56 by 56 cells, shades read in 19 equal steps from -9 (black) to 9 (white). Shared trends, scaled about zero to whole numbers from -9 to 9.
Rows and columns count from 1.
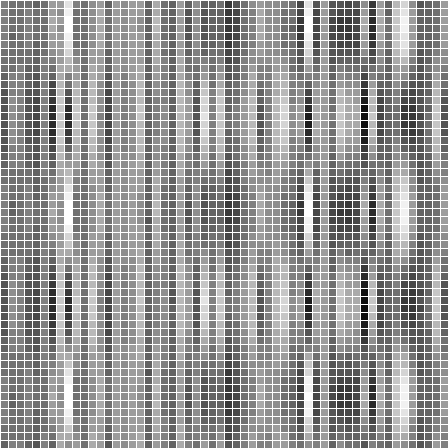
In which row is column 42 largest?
15
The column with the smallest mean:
29
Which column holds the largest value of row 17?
26
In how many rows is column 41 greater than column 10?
30
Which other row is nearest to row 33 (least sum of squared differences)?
44
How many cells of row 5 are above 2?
8
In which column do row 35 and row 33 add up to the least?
46
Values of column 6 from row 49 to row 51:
-1 -1 -1
